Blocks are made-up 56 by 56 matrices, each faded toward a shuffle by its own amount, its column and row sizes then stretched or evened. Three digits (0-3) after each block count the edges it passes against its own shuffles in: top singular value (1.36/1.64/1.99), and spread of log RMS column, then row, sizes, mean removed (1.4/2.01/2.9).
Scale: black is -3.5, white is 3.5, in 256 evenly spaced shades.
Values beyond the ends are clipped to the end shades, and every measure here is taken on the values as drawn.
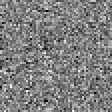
1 1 0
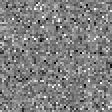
0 0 1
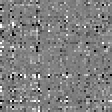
2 2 2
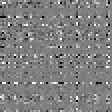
3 2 3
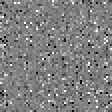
0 2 1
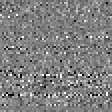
2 0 3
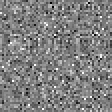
3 0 0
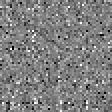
1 1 1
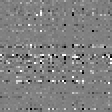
1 2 3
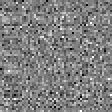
3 0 0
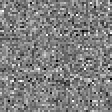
0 0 2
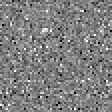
0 0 1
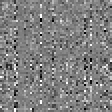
1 3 1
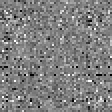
0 1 2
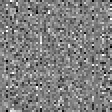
1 3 0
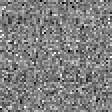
2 0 0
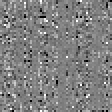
1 3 1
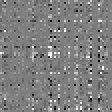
2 3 2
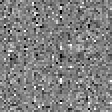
1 2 0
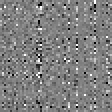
2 3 1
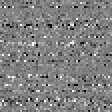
0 0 3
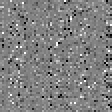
2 2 0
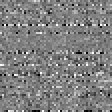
1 0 3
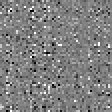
2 2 1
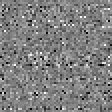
1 1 2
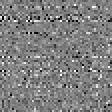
3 0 2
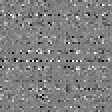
1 1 3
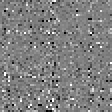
0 2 2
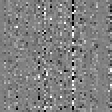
2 3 0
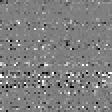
1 2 3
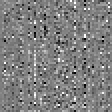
1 3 0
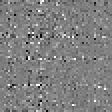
1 2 2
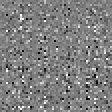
0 2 2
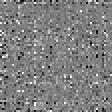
2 2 2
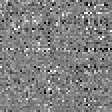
2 1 2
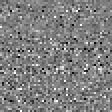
0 0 2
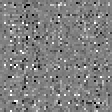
0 2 2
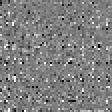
0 2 2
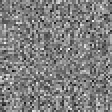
2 0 0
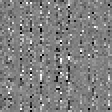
1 3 0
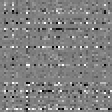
2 2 3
